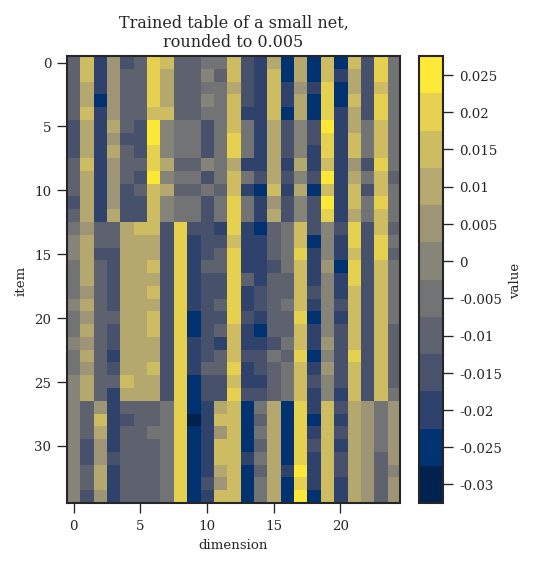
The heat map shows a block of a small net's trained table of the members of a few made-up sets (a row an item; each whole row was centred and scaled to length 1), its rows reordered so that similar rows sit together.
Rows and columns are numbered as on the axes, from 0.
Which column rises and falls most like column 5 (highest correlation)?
4
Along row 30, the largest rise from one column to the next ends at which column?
17
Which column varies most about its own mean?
8
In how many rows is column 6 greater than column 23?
5
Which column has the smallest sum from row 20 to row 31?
9
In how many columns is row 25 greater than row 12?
9
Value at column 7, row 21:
-0.015
